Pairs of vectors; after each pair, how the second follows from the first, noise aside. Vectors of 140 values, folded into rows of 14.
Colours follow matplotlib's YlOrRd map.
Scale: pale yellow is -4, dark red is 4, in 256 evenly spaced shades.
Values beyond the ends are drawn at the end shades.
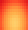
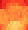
partly zeroed.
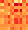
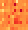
partly zeroed.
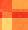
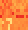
partly zeroed.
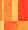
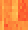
shrunk.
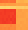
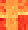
wrapped around.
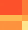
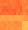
shrunk.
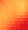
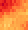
reversed.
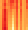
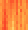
shrunk.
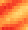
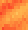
shrunk.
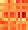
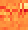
wrapped around, negated, partly zeroed.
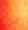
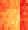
wrapped around.
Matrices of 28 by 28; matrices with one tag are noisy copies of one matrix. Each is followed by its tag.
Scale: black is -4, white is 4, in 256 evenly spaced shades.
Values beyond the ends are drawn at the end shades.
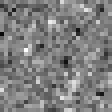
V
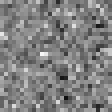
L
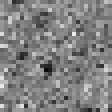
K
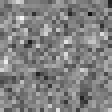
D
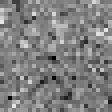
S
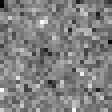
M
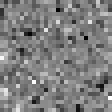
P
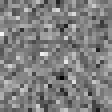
L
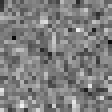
M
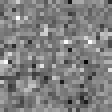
D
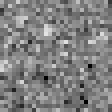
D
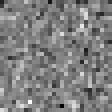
M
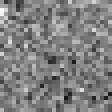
S
